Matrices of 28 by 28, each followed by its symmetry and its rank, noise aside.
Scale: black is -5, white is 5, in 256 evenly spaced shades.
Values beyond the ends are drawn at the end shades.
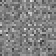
symmetric, rank four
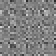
antisymmetric, rank two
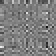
no symmetry, rank two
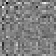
antisymmetric, rank two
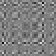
symmetric, rank two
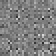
no symmetry, rank three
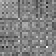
symmetric, rank three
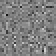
no symmetry, rank four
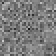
symmetric, rank four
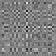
no symmetry, rank two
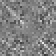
symmetric, rank four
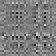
no symmetry, rank two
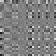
no symmetry, rank two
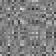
no symmetry, rank two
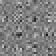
symmetric, rank three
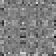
no symmetry, rank three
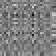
no symmetry, rank three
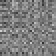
no symmetry, rank three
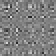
antisymmetric, rank two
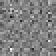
no symmetry, rank three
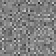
no symmetry, rank four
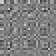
symmetric, rank three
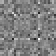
symmetric, rank two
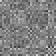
symmetric, rank three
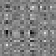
no symmetry, rank two
